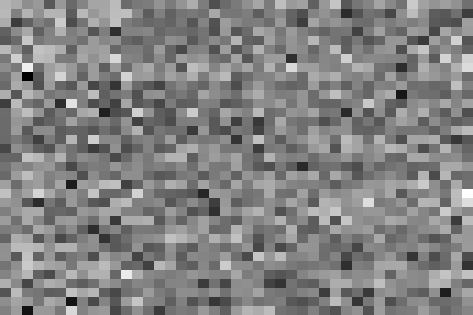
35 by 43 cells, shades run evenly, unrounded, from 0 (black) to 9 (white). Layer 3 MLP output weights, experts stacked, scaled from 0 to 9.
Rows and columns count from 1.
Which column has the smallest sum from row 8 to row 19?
10
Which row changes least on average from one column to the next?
19
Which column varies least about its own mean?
23
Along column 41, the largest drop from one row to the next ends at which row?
33
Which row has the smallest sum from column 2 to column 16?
17
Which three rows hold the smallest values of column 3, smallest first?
9, 35, 32
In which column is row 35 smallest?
3
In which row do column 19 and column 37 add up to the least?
22
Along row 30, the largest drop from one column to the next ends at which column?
43
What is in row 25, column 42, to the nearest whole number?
2
